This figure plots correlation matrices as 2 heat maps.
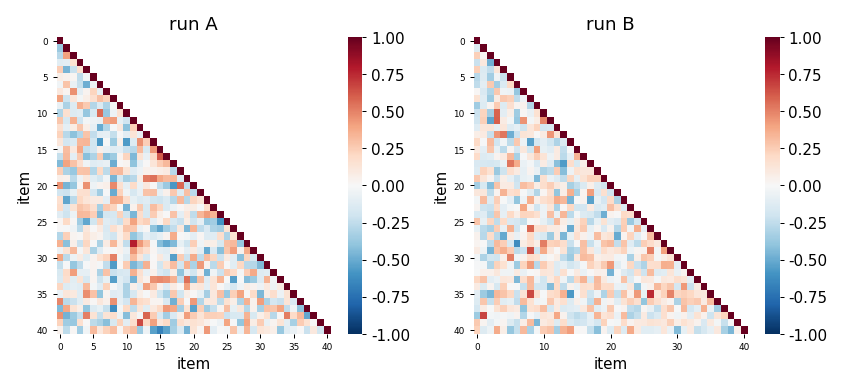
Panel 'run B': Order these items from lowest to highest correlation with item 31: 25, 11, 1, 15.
25, 15, 1, 11
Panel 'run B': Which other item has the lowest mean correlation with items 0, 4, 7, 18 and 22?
6
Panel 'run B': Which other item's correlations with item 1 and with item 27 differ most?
38
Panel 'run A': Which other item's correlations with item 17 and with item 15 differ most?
30
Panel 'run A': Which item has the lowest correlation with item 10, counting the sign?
14
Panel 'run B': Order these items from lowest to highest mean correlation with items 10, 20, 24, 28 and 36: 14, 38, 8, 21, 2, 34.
2, 14, 21, 34, 38, 8
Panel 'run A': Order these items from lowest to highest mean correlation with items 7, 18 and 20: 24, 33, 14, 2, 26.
33, 24, 2, 14, 26
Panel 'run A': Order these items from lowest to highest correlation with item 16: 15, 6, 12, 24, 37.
24, 12, 6, 37, 15
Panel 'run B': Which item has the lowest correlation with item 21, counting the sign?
27
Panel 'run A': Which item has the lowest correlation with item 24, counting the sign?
25
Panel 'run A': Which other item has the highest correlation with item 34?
38
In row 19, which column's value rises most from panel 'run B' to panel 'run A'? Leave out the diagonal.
13
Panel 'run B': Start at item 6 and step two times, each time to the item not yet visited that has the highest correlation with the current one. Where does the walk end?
5
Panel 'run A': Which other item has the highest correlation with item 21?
31
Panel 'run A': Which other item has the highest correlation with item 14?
19
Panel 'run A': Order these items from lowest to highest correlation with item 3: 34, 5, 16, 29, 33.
5, 34, 29, 33, 16
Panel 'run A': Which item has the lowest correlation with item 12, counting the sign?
6
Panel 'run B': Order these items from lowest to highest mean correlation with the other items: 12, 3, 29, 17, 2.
2, 17, 12, 3, 29
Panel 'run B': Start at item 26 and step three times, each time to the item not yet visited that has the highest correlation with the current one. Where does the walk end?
29
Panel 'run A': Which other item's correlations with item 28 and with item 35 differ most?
11
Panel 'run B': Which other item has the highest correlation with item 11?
3
